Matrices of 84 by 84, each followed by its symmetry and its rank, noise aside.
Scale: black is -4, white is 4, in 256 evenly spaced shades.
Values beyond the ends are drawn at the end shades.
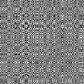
symmetric, rank two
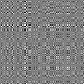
symmetric, rank two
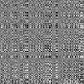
no symmetry, rank three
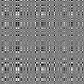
no symmetry, rank one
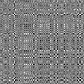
symmetric, rank two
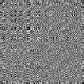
symmetric, rank three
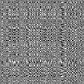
no symmetry, rank three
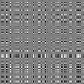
no symmetry, rank one
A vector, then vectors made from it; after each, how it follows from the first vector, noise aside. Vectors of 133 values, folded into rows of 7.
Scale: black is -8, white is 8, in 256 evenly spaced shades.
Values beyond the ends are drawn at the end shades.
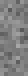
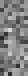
reversed, scaled up.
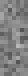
copied.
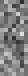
wrapped around, negated, scaled up.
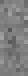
reversed, negated, partly zeroed.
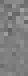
reversed, negated, partly zeroed.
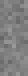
reversed, shrunk.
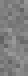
reversed, shrunk.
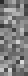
wrapped around, negated, scaled up.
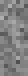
copied.
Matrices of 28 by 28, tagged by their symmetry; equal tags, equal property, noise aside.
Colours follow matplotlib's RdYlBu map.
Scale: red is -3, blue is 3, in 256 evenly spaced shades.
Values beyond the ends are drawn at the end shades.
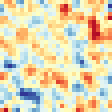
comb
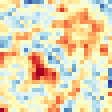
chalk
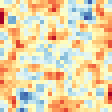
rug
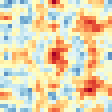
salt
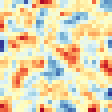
comb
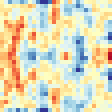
salt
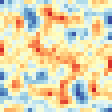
rug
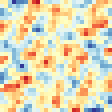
rug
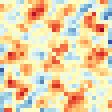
rug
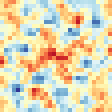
rug
